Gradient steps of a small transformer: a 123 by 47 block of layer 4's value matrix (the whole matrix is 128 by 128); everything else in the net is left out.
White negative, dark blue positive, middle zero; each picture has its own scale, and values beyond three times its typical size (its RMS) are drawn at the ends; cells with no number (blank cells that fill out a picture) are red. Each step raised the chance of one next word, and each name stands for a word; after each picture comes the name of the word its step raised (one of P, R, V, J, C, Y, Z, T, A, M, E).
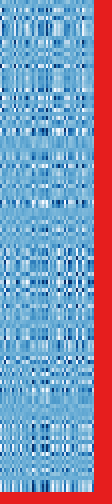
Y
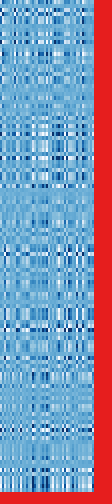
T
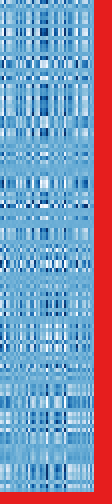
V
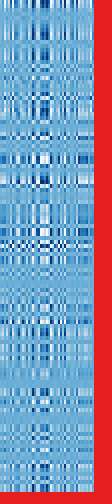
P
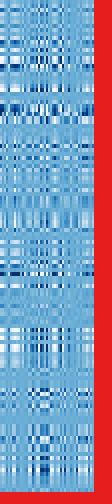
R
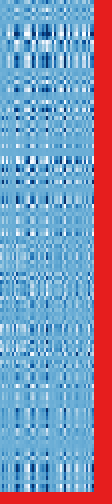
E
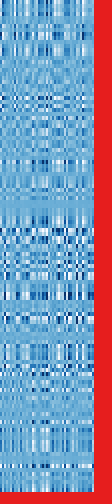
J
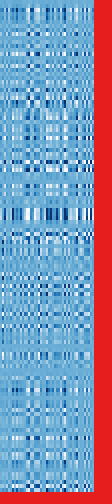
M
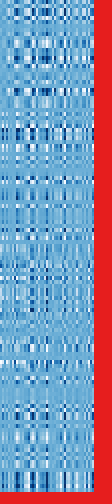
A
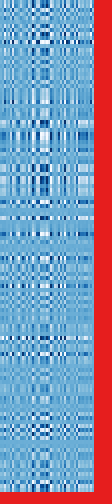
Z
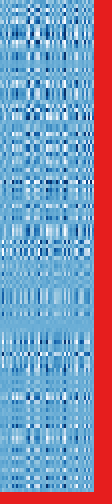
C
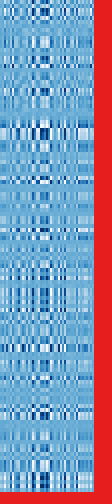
A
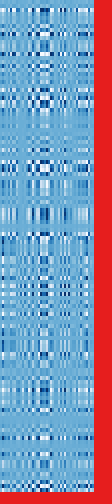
M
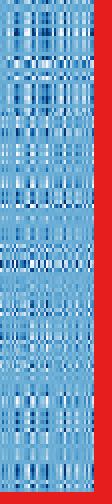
V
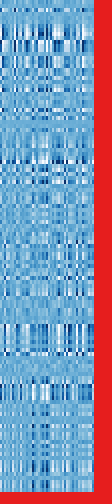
E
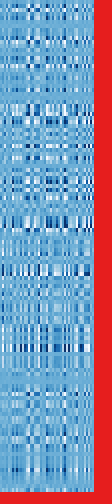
R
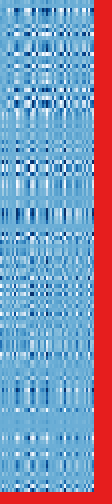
M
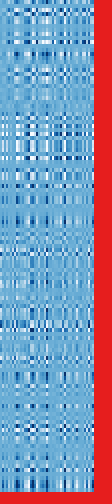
T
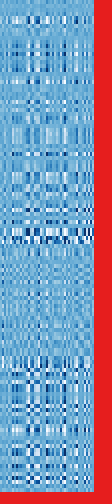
J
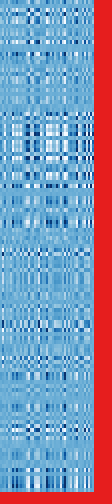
T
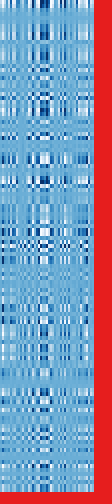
P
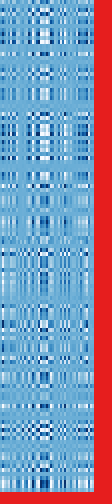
T
